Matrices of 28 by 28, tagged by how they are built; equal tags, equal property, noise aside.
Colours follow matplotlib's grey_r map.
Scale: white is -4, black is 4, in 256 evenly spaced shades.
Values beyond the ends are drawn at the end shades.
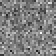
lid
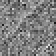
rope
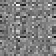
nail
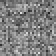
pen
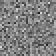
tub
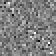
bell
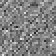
rope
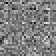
nail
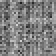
pen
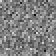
lid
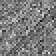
rope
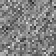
rope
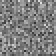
pen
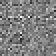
nail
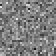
tub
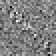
bell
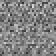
lid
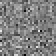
nail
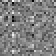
nail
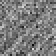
rope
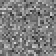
lid
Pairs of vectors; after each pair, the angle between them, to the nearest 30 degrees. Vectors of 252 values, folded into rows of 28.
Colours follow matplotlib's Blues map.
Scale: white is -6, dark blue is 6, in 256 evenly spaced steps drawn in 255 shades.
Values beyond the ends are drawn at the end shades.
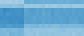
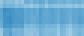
30 degrees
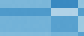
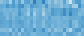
120 degrees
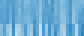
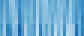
120 degrees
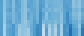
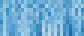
30 degrees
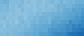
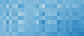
30 degrees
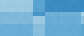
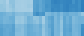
30 degrees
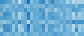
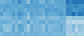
120 degrees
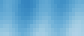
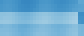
60 degrees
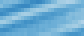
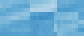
60 degrees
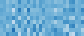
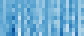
60 degrees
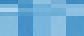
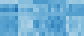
150 degrees
